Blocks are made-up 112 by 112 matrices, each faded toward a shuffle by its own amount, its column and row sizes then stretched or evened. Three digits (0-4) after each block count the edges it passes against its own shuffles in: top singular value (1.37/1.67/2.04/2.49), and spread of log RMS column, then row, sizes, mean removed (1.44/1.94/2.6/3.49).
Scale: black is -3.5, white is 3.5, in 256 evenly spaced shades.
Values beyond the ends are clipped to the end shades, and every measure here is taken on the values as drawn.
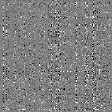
3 4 2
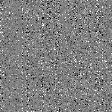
1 3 1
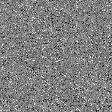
1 1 1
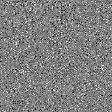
2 1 1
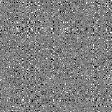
4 3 2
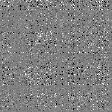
0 3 3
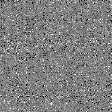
2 2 2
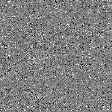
2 1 2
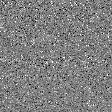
0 0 2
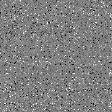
0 2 2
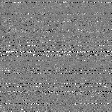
2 0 4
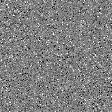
1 1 0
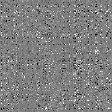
3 3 3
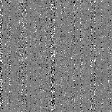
2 4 0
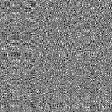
4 1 1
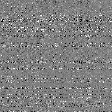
1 2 4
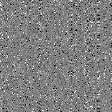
3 3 0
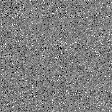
0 2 2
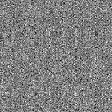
3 1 0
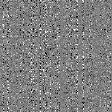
0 4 2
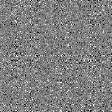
3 3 3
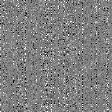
2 4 1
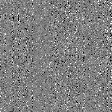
2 3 0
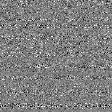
0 0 4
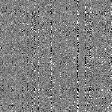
3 4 2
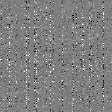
1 4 2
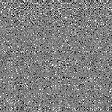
4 0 3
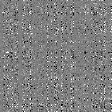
1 4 3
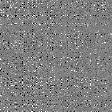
3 3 3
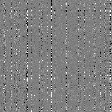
4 4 1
